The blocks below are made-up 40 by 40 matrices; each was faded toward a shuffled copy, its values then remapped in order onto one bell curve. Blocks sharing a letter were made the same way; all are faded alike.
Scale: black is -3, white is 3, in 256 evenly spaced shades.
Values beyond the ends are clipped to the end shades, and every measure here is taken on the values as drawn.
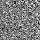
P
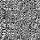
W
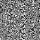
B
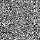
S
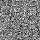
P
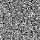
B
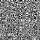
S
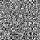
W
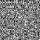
W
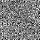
S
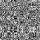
W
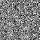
P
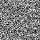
P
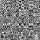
W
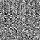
W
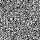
P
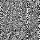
B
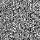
B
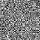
W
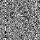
B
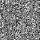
B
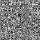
S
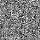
P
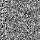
B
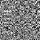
W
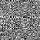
W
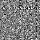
S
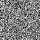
P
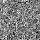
P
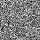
P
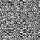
W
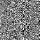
B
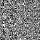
B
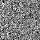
B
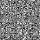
S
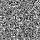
P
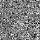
S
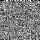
S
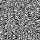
W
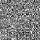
W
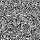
P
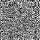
W
